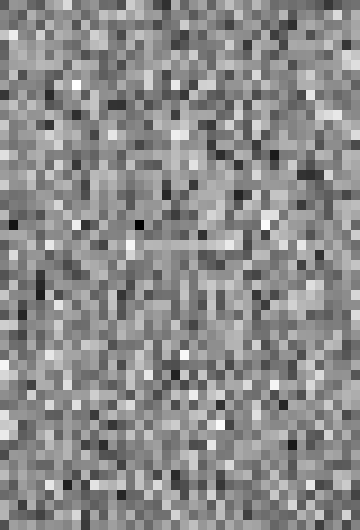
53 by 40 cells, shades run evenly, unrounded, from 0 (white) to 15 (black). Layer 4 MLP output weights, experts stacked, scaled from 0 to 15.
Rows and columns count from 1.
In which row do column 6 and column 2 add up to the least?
36
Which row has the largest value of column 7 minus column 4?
11
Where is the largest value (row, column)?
23, 16
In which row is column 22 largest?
19
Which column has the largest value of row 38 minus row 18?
20
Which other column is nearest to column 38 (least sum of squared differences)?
4
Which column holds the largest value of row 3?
33
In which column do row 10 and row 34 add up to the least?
35
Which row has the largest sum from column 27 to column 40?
1
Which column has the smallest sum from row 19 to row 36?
24
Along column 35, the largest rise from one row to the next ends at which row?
50
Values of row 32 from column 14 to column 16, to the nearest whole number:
10 7 4
